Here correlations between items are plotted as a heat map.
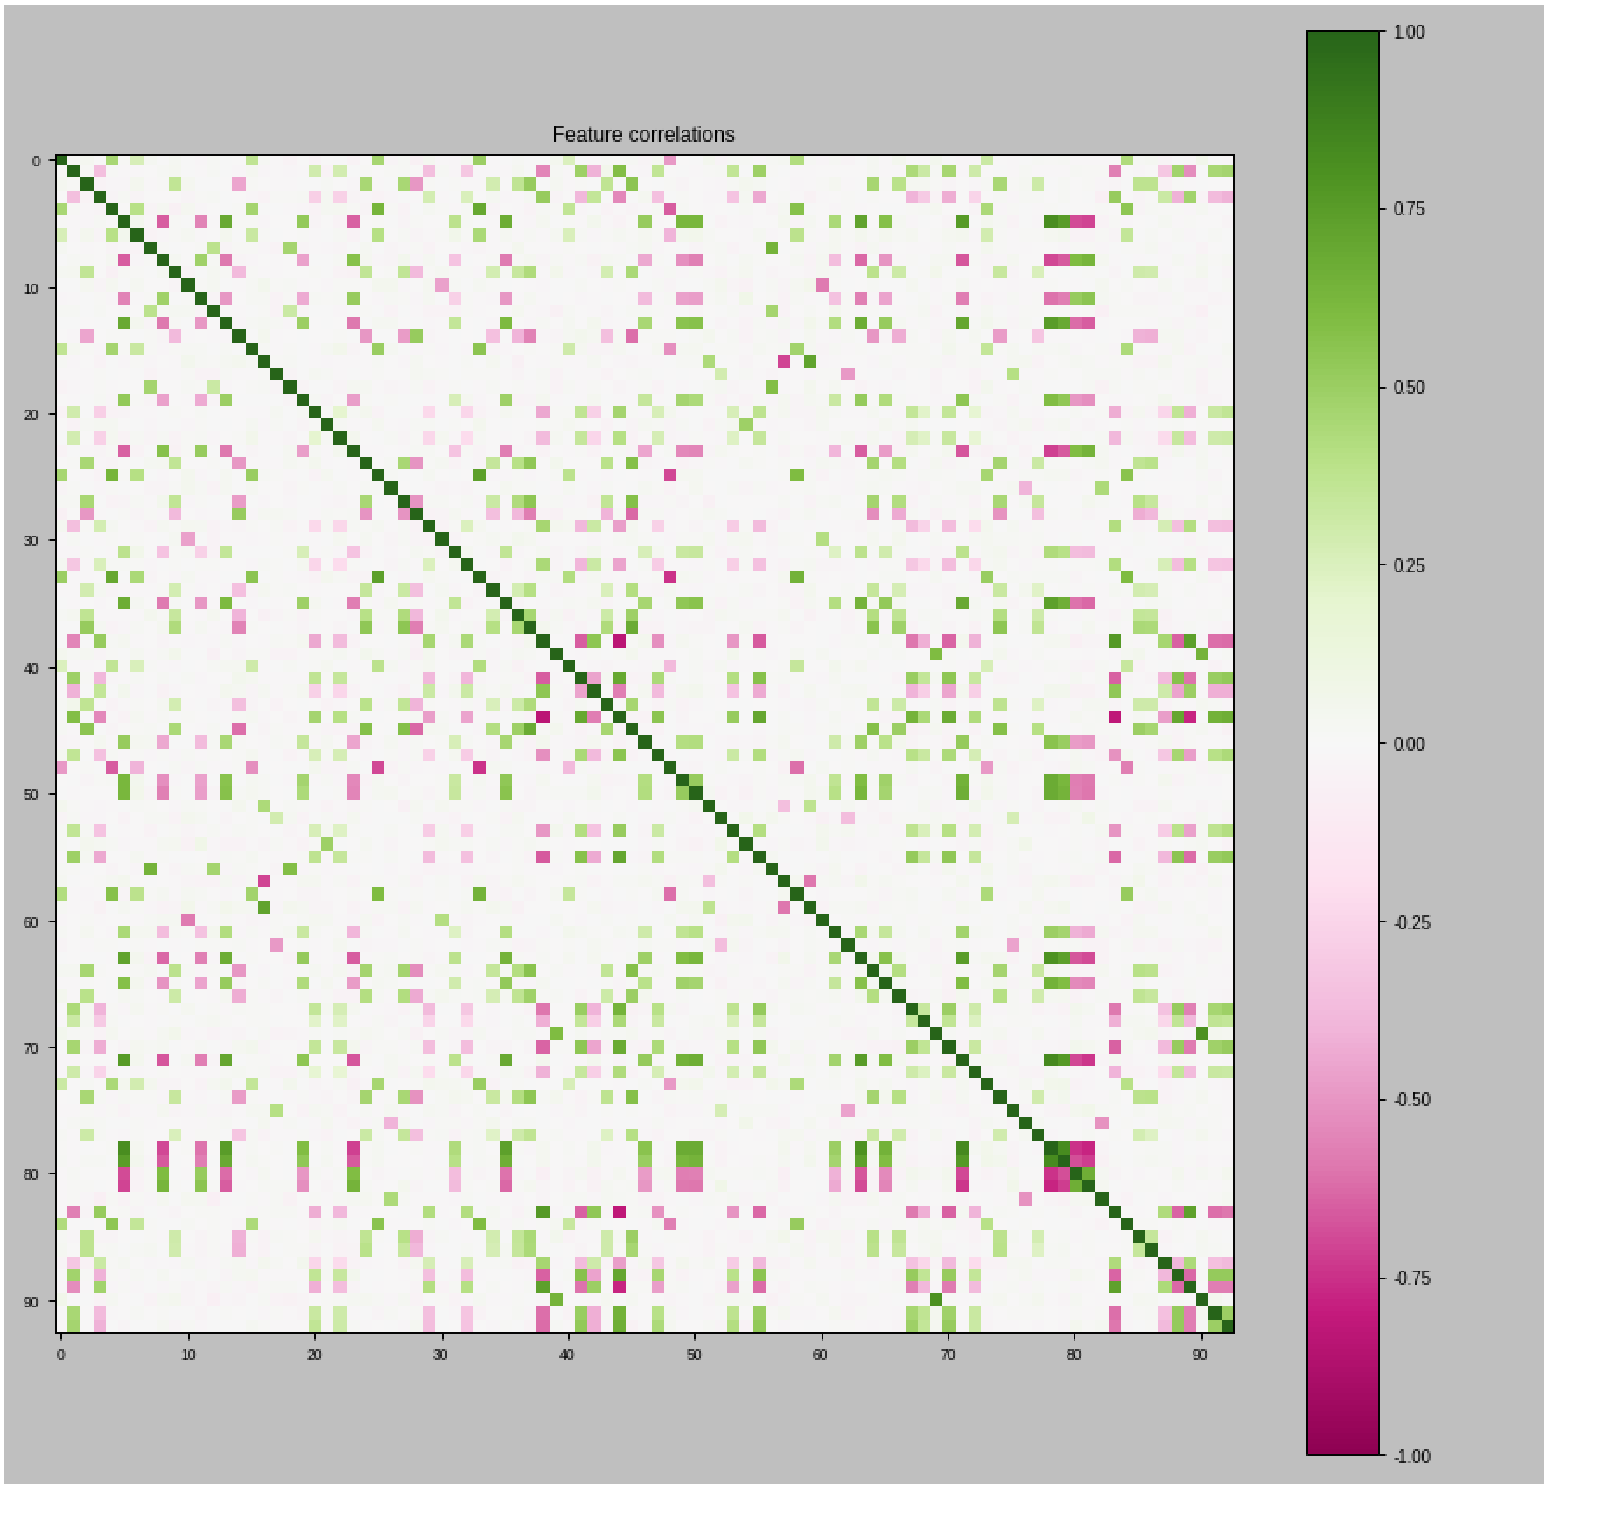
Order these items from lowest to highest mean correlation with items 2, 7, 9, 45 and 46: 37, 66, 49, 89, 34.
89, 49, 34, 66, 37
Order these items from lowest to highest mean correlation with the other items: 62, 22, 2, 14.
14, 62, 22, 2
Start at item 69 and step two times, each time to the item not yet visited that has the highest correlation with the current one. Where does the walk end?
39
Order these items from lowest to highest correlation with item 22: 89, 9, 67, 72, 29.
89, 29, 9, 72, 67
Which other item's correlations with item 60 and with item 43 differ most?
10
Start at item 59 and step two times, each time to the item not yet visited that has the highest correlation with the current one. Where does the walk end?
51
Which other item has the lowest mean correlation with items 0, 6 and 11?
48
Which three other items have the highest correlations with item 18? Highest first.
56, 7, 12
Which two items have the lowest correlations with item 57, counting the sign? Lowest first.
16, 59
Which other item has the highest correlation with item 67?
44
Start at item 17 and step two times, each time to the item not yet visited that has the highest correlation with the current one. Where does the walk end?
52
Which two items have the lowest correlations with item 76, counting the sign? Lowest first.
82, 26
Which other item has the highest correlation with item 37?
45
